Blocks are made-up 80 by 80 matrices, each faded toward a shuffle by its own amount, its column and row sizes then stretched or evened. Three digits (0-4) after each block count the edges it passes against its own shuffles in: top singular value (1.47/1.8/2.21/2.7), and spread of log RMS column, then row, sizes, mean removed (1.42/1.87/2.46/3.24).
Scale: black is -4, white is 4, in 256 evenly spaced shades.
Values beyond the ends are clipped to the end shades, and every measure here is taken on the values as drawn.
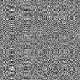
4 3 3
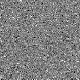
2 0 1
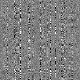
3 4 0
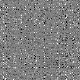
1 3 2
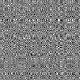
4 2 3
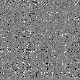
0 2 3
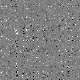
0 2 2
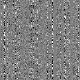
1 4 0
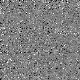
0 1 2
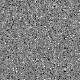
1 1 0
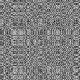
4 3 0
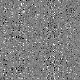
2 3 0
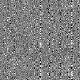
3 3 0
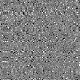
3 1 2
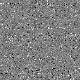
0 1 2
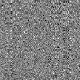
3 2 0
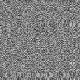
3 1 0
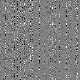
0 4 1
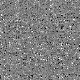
1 1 2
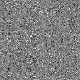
1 1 1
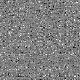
2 1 2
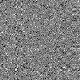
2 1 1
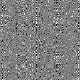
3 3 0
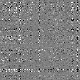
3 3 3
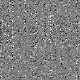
0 3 1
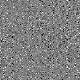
2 2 0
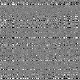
3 2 4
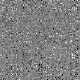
2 2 2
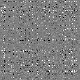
2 3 3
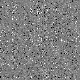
1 2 1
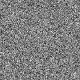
1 0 0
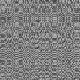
4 1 2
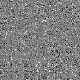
2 1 1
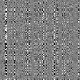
4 4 2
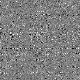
1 2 3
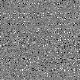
0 2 3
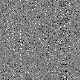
0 2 0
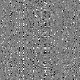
3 3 0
